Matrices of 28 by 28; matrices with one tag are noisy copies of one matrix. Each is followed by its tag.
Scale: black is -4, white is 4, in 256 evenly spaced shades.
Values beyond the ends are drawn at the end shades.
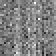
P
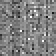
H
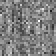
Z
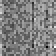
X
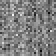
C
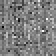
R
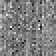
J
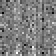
P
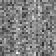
P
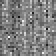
H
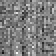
P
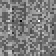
Z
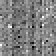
J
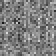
R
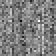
Z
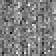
P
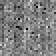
R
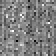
C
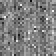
R
